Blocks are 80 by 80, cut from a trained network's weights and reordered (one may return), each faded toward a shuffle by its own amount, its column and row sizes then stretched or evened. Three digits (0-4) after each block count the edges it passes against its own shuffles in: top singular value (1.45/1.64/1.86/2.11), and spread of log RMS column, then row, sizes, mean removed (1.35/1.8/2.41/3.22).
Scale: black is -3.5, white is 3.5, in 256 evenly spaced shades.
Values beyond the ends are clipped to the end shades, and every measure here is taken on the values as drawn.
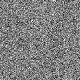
2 0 0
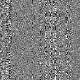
3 4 1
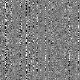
3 4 1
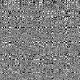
3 2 4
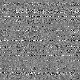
1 1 4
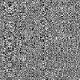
4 3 2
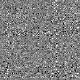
0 3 3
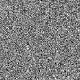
2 1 1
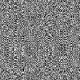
4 3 0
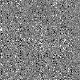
0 3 2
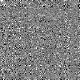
0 3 3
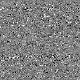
0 0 3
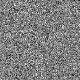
2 1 1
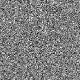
1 1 0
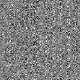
3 3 0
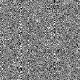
2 3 0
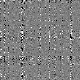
1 4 3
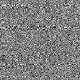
2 0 3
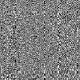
3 3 0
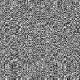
4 2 1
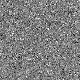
0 0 1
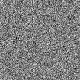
2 0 0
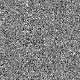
0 2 1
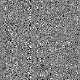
2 3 1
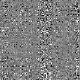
0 4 3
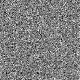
1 1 0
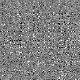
1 2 3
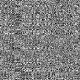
4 1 3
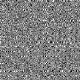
3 2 3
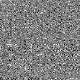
1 2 3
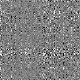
2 4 3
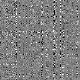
1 4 3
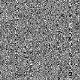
2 3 0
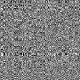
4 2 3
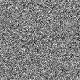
1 0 0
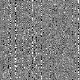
1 4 0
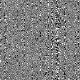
1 4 0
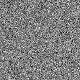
0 0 1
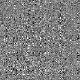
2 3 3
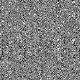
2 3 1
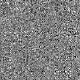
1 2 2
